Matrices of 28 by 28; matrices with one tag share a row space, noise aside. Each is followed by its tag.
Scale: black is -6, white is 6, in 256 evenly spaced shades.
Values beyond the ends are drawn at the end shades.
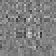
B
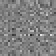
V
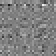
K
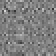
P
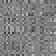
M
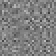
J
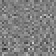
J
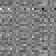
K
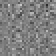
V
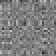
K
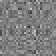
B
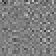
J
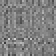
P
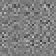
J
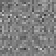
K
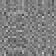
P
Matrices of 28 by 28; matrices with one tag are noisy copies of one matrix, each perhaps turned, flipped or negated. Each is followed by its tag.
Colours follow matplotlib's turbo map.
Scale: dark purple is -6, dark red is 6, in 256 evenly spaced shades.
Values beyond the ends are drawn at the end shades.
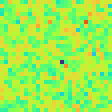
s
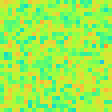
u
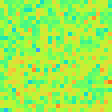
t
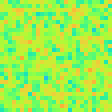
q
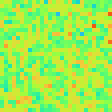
s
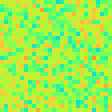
t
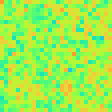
t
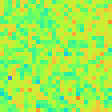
t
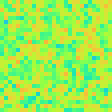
q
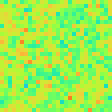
t
